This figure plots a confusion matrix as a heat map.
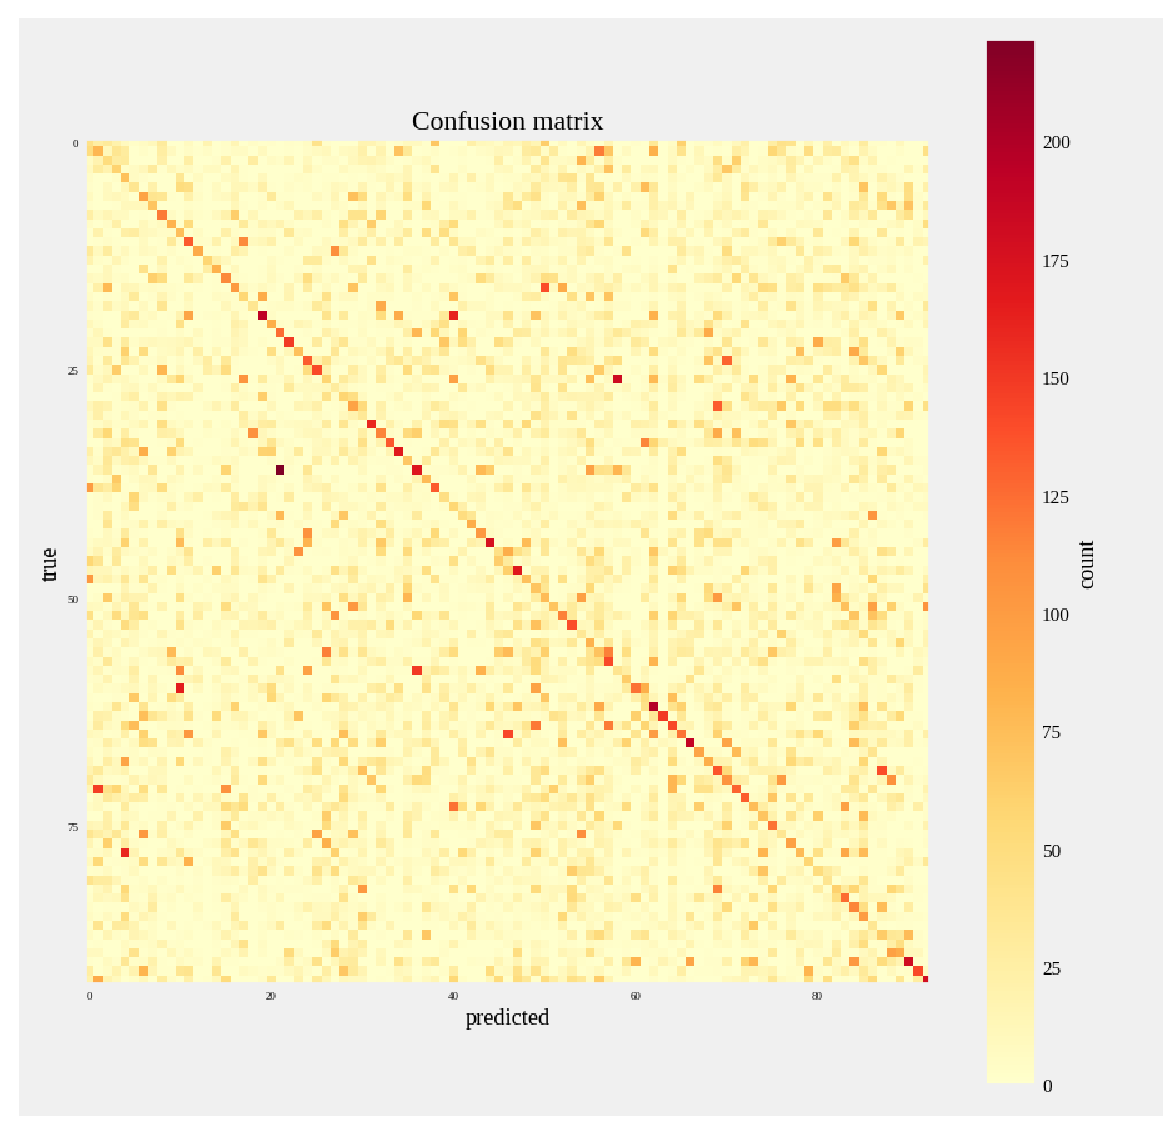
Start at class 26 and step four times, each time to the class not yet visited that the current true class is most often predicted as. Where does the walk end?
68
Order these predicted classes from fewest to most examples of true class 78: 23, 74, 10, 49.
23, 10, 49, 74
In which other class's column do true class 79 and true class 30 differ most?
11
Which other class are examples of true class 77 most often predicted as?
26
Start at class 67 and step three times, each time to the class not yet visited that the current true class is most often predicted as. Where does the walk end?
56
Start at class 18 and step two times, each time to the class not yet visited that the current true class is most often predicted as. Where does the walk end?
69
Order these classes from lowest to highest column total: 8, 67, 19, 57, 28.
67, 8, 19, 28, 57
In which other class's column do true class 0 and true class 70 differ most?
88
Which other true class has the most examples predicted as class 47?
62
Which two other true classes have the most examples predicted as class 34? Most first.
19, 1
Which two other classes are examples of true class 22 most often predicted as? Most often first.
80, 39
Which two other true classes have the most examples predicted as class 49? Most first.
64, 60
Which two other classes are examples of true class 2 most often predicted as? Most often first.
54, 71
